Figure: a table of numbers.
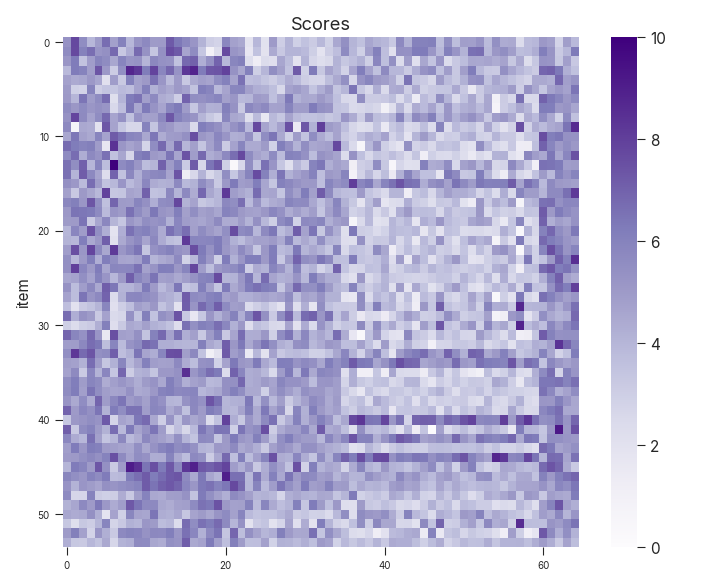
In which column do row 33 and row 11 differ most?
51
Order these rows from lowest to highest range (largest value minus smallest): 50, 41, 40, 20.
50, 40, 20, 41
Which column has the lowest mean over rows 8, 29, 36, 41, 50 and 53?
46
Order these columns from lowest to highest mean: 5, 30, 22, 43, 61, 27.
43, 27, 30, 5, 22, 61
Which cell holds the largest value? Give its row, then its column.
13, 6
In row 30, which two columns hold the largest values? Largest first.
57, 47
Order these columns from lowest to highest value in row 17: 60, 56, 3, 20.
56, 20, 60, 3
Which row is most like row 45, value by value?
3
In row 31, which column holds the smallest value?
37
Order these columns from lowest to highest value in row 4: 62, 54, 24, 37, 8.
24, 54, 37, 8, 62
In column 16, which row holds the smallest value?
29
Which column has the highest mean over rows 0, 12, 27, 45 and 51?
15
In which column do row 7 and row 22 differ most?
6
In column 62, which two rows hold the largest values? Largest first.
41, 32
